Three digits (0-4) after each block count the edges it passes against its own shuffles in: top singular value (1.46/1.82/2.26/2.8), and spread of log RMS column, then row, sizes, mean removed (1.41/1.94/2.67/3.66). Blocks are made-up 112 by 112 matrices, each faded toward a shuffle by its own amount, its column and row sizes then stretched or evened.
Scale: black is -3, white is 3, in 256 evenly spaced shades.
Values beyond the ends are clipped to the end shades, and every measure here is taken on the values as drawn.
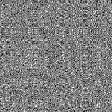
3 0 0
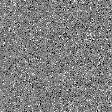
0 2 0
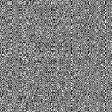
4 3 0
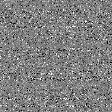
1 0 3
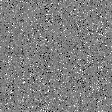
0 2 0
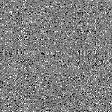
2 1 2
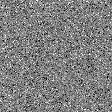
0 0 0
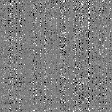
2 4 2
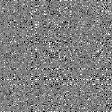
3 3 3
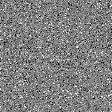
0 1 1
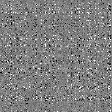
0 3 3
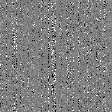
0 4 0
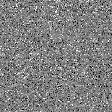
1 0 2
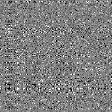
3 2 3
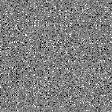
2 2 2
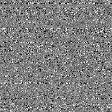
2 1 3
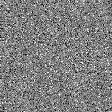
2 0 0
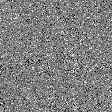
0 0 1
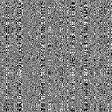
4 4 2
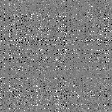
1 3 3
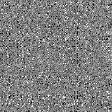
2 2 2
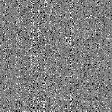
2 3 1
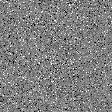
0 1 0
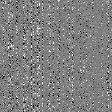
2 4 0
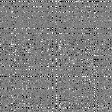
2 3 4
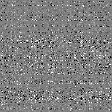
2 2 4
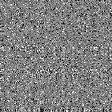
2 0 2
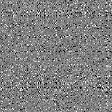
3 2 3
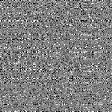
3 0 3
